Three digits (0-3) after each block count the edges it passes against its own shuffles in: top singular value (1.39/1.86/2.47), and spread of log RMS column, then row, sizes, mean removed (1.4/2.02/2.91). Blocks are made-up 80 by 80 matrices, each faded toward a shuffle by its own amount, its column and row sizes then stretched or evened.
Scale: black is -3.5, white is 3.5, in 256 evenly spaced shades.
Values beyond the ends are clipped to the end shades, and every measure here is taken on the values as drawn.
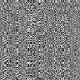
3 3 0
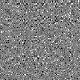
2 1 1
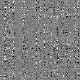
1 3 2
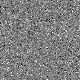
0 1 0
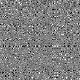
2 1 2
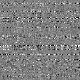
2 1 3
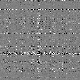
2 2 3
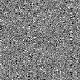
2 1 0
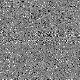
1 0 2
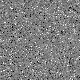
0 0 0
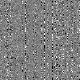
1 3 1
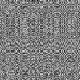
3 1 2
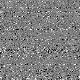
0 0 3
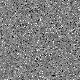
0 1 0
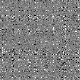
0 2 3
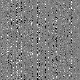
0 3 0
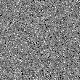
0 0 0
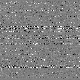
2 0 3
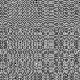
3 1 1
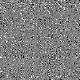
1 2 2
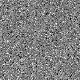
1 1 0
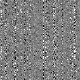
2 3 0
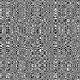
3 3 1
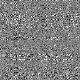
1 2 3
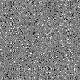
2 0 0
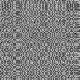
3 1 1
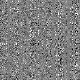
0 3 1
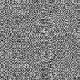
3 1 0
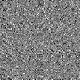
2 0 1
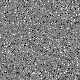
0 0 1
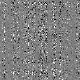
0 3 2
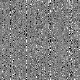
1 3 0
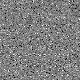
1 0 1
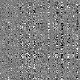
2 3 2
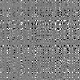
3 3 3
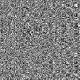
2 1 1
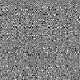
2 1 2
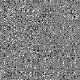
2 2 1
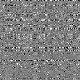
3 0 3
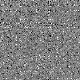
1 1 2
